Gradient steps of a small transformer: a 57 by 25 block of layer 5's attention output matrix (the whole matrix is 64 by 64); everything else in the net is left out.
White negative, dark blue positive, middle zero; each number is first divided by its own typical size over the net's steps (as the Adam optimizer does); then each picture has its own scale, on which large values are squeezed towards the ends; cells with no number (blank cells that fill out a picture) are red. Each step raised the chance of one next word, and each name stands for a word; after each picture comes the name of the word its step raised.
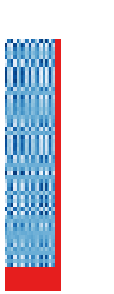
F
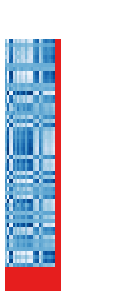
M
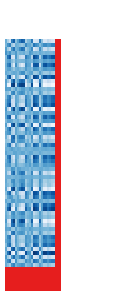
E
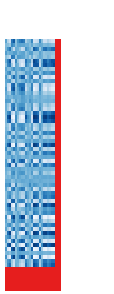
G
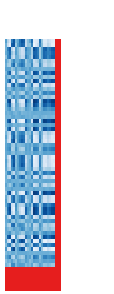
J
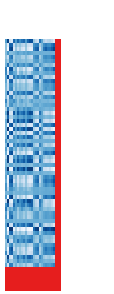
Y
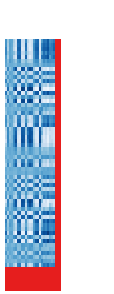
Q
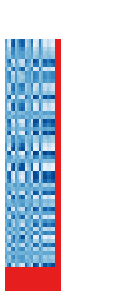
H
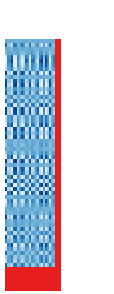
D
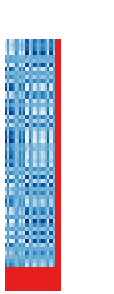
Q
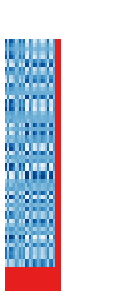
H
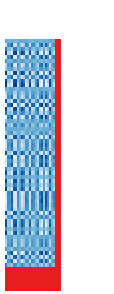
E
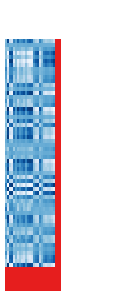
D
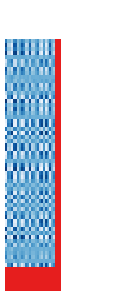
H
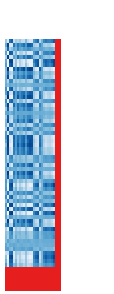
F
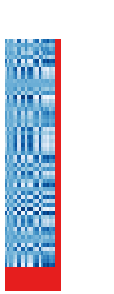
F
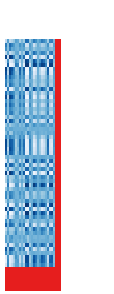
F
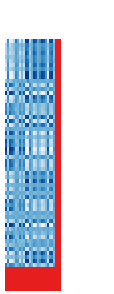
M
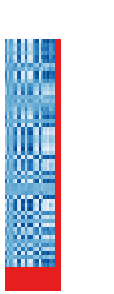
M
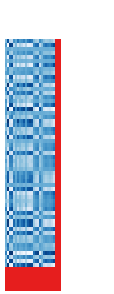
E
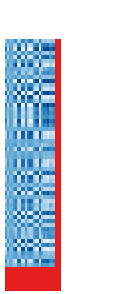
J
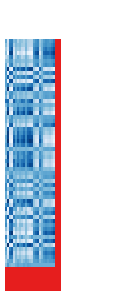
Q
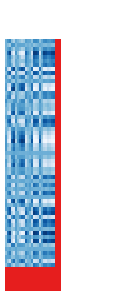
Q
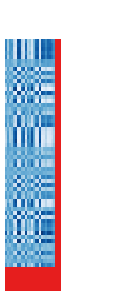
Q
